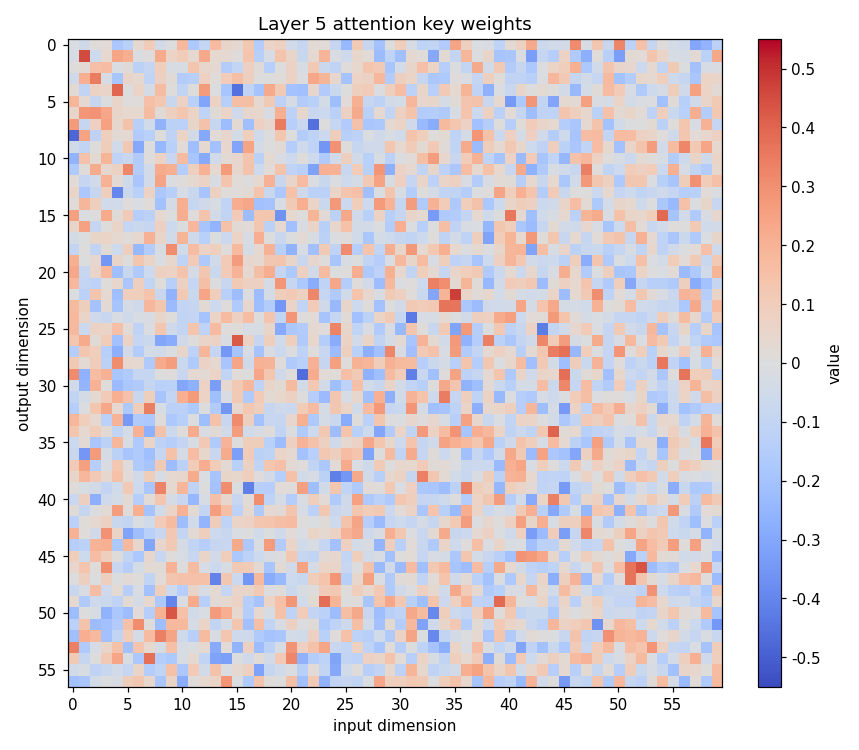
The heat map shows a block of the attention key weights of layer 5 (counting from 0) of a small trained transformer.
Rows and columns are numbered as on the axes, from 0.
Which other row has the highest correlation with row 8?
10
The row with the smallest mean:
39
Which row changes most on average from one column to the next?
36
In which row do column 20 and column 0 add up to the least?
8
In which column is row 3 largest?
2
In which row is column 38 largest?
26
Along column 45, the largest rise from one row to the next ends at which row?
29
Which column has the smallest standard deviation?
30
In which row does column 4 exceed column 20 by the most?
4
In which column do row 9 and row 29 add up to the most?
56
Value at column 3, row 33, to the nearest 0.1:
-0.1
